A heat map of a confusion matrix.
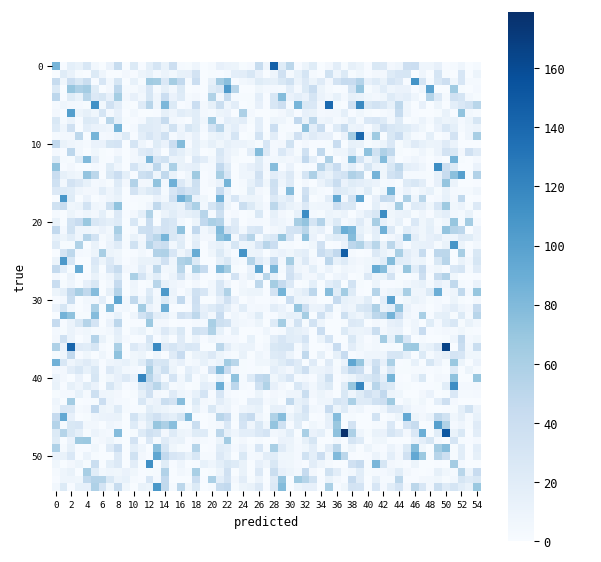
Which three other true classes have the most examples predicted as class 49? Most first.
13, 46, 29
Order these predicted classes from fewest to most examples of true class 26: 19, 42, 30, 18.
30, 19, 18, 42
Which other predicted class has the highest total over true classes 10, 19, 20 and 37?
32
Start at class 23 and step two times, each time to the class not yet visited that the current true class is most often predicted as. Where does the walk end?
12
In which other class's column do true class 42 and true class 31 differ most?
14
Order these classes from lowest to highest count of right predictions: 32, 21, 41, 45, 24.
41, 32, 21, 45, 24
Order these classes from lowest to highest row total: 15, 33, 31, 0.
33, 0, 15, 31
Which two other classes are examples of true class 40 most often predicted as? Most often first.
11, 43
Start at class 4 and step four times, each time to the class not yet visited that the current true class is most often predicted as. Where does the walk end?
18
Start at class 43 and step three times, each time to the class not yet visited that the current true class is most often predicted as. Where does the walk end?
8
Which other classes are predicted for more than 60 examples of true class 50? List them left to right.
13, 36, 46, 47
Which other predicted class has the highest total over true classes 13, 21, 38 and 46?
0
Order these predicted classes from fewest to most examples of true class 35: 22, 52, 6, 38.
22, 6, 38, 52
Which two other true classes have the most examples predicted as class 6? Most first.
24, 53
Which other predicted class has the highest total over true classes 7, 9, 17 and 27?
39
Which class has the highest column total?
21
